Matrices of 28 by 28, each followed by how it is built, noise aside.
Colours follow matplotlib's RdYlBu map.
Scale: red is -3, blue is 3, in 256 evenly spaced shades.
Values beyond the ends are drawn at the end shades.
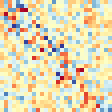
banded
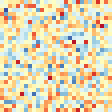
noise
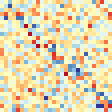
banded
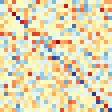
diagonal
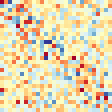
banded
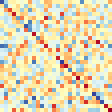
diagonal
